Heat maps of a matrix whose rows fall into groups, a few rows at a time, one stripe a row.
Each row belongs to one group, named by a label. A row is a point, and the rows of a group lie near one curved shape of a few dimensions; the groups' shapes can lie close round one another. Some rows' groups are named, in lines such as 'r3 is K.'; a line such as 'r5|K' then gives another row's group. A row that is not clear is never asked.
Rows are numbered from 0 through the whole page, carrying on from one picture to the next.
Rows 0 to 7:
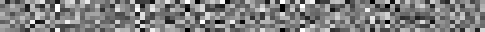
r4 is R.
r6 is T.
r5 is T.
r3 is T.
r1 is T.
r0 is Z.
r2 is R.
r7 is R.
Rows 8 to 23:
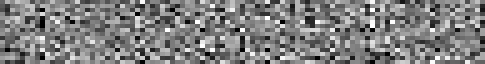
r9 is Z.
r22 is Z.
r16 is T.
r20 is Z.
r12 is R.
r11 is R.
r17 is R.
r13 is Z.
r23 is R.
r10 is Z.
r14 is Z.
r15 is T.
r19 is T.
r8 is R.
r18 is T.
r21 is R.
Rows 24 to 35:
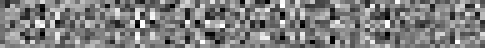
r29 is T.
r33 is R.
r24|Z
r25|Z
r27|R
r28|R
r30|T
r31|Z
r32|R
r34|T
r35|T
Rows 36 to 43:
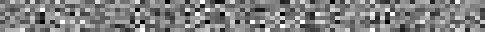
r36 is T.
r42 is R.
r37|T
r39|Z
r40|Z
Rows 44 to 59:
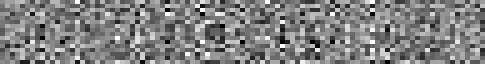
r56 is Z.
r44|R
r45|T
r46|T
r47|T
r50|Z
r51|Z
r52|T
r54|T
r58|R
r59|R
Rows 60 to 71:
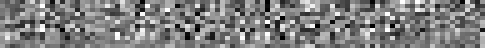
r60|R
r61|Z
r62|R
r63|T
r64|Z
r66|Z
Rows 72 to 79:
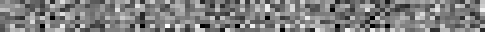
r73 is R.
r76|R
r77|Z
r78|T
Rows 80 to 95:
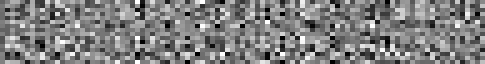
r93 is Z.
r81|T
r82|R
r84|R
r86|T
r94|R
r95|R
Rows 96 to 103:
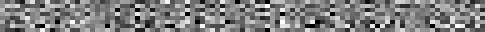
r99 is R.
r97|R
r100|R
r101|Z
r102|Z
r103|R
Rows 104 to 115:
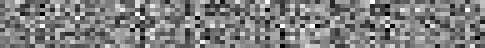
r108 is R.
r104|R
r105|R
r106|R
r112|Z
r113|R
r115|Z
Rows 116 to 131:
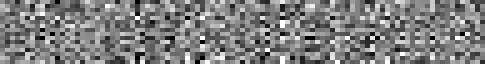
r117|Z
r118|Z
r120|T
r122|Z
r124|R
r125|Z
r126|R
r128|R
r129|R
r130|T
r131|T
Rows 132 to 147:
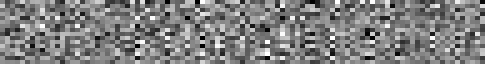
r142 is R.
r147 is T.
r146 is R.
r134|Z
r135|T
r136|R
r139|R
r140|Z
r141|T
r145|R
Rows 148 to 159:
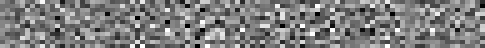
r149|Z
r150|T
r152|R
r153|T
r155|T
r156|Z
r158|T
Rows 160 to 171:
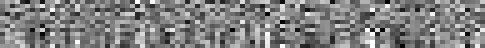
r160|R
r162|R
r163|R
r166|Z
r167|Z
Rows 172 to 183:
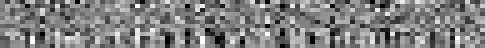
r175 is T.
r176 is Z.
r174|Z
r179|R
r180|Z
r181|T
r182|T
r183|T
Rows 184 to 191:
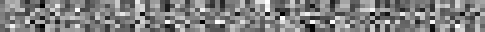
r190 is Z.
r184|R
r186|R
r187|R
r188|Z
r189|T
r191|Z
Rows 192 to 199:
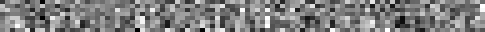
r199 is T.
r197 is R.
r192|Z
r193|Z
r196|R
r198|R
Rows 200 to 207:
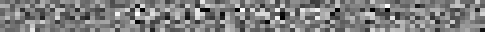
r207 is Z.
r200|T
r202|T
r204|Z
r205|R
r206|T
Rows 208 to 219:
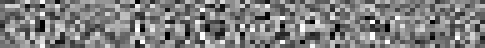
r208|R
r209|R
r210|T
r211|Z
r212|R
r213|Z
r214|T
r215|T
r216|T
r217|T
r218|T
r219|Z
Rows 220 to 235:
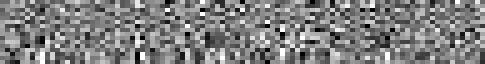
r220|T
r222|T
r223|T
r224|Z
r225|R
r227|Z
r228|R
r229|T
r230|Z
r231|R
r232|Z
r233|T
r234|T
